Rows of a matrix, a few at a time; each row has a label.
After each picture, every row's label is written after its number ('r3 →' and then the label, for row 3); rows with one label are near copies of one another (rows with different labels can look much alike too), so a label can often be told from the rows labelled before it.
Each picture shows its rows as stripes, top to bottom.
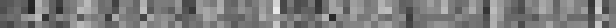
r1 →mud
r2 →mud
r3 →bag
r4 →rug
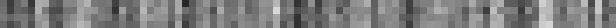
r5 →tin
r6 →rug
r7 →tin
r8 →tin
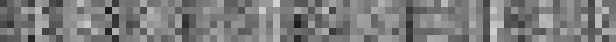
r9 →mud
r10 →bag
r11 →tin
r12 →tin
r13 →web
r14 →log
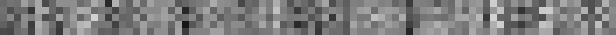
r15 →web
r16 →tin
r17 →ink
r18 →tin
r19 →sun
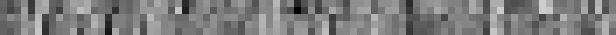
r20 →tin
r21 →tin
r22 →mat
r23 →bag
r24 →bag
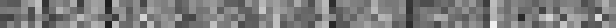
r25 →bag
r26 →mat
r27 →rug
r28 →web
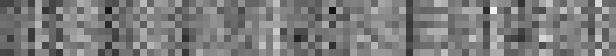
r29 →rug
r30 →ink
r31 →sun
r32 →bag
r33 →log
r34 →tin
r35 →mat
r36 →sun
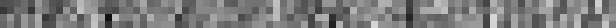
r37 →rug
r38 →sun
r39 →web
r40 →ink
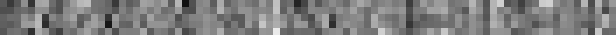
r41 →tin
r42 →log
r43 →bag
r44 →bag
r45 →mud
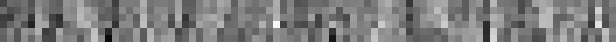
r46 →log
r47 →rug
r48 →sun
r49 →mud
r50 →ink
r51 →ink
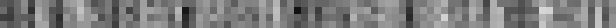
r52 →log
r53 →tin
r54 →sun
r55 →tin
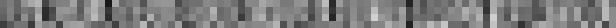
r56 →bag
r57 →ink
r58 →ink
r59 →log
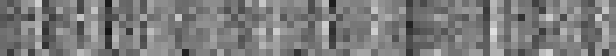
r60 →bag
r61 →ink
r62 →rug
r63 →bag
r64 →mat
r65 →web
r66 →bag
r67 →tin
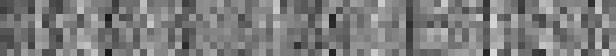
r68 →mud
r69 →rug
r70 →ink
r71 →mat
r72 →sun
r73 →sun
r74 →tin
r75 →ink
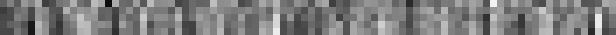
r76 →web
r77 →sun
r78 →rug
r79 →mud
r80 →mud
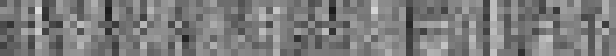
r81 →ink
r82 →mat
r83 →bag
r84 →sun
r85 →bag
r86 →tin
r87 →sun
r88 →log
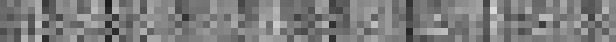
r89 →web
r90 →web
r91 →tin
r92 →mat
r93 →log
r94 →bag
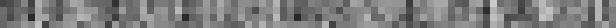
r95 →log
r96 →rug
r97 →tin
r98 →bag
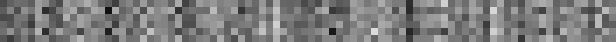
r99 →sun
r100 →web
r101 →sun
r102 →mud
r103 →mat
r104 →rug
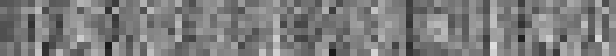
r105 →rug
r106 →bag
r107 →log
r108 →log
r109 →sun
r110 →rug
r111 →web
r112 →mat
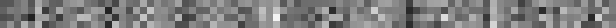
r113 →log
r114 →mat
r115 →mud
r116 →web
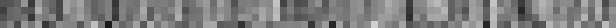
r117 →log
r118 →log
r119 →log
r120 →ink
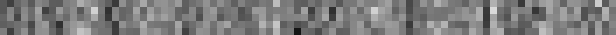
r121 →rug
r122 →ink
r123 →ink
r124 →log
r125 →tin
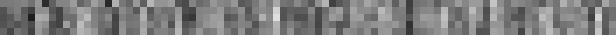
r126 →web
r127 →mud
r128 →mud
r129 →sun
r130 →rug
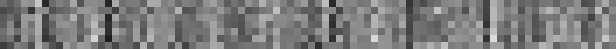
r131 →bag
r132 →rug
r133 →bag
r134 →ink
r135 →web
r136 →ink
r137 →sun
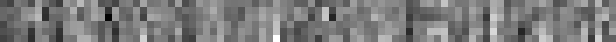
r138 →sun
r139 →bag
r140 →bag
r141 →log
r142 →log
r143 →mud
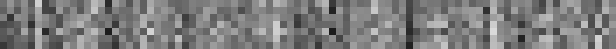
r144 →mat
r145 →ink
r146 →tin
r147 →log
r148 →mat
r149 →rug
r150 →sun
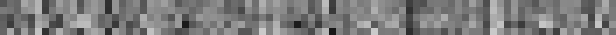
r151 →bag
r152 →bag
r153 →sun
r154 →tin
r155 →mat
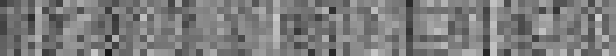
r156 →sun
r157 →mat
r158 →mud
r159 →log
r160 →log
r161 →bag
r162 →log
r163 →ink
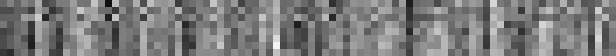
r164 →web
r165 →rug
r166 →bag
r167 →tin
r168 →log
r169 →mud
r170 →mud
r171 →sun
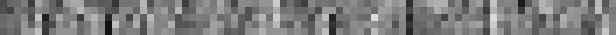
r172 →log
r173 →rug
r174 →mat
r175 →web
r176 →bag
